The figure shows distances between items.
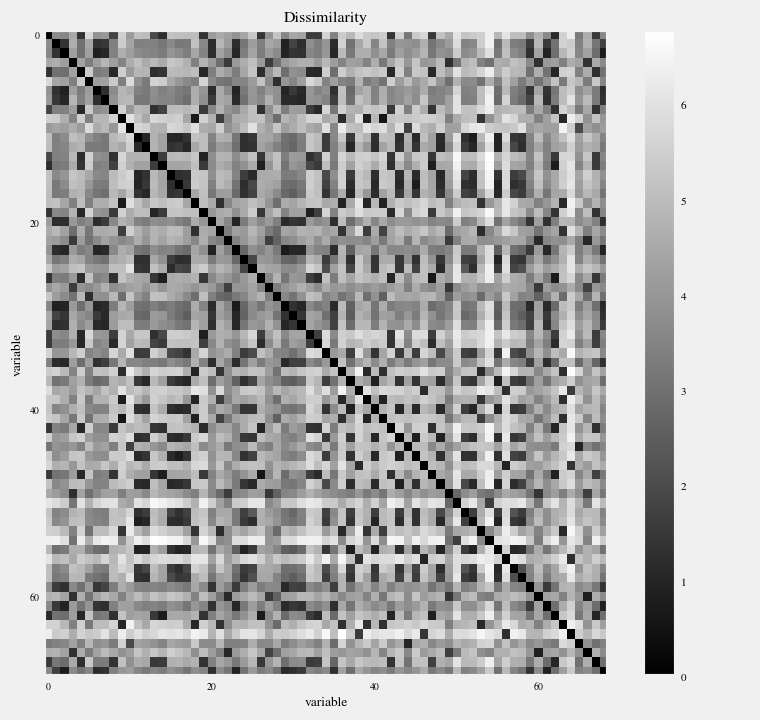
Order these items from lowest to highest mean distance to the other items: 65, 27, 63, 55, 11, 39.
55, 11, 27, 65, 39, 63
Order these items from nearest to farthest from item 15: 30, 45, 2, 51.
45, 51, 30, 2
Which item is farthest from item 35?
54
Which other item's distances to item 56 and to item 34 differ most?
64
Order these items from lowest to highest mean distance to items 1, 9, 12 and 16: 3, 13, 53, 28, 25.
25, 28, 53, 3, 13
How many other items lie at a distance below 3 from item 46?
3
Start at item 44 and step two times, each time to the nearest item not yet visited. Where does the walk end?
10
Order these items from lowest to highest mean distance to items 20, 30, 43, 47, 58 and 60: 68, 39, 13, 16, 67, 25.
68, 16, 25, 67, 13, 39
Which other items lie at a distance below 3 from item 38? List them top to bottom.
46, 56, 64
